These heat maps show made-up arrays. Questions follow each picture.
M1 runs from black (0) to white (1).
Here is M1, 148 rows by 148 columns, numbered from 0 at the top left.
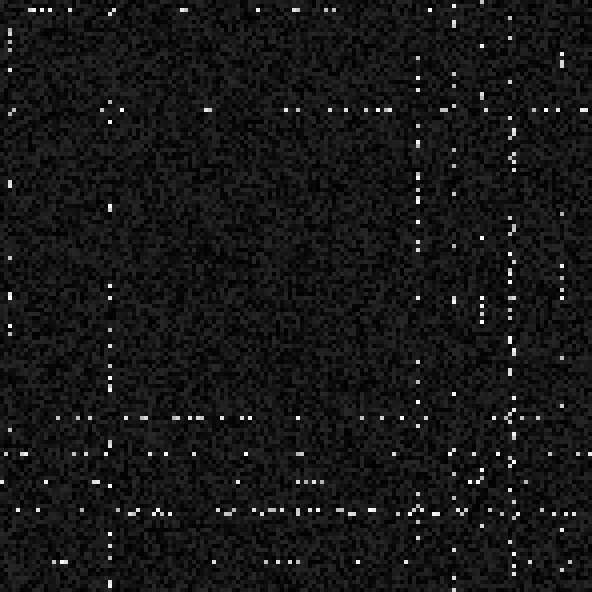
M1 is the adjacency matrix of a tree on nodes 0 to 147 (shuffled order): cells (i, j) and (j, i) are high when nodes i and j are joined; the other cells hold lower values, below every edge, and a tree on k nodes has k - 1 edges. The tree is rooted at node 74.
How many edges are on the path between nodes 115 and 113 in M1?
3
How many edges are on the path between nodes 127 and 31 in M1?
3
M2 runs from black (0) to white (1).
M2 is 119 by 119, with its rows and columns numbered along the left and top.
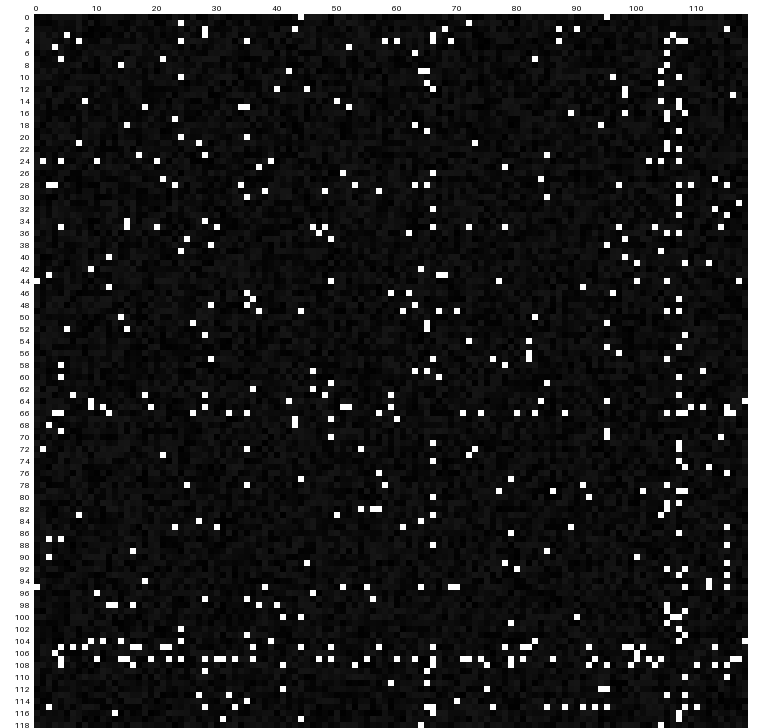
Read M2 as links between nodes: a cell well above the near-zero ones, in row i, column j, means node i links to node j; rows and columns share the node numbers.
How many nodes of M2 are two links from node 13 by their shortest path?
7
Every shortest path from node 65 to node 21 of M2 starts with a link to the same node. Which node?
node 115
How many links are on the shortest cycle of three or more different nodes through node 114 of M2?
6
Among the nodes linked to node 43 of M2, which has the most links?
node 2
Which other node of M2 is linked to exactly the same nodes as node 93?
node 33
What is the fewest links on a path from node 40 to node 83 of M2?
3
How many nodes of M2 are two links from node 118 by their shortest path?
10
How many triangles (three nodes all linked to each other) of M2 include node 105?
5
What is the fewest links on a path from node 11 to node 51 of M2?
2
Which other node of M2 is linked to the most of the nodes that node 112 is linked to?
node 108
